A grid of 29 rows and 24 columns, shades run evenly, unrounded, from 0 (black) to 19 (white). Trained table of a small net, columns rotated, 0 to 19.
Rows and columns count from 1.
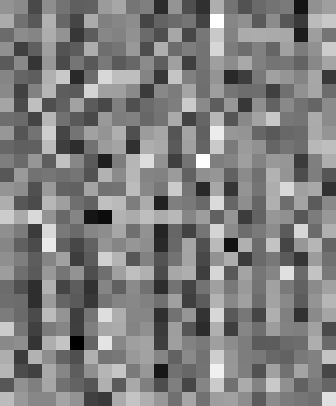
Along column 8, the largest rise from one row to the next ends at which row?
13
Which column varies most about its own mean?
8
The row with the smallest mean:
21
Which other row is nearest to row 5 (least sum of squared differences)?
22
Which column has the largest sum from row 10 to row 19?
16
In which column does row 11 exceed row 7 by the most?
11
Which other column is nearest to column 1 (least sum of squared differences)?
9
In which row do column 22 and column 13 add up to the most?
14
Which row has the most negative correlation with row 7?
12
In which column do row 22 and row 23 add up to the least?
3
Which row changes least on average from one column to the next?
29
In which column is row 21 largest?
4
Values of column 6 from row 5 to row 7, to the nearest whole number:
9 3 7
